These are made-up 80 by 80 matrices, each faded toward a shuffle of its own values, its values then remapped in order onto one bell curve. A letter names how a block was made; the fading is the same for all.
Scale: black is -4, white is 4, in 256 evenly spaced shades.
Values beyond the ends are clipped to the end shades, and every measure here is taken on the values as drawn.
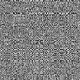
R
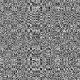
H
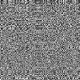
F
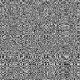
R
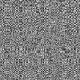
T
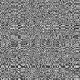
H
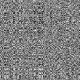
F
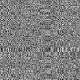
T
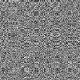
T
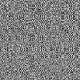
T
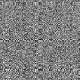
R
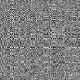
R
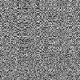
F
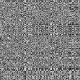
R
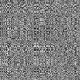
T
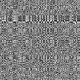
H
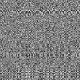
R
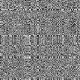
R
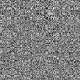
F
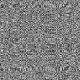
T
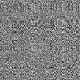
F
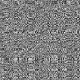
F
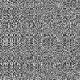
T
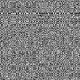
H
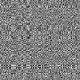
H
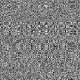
F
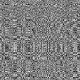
H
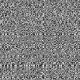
R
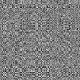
T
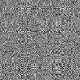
R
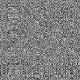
F
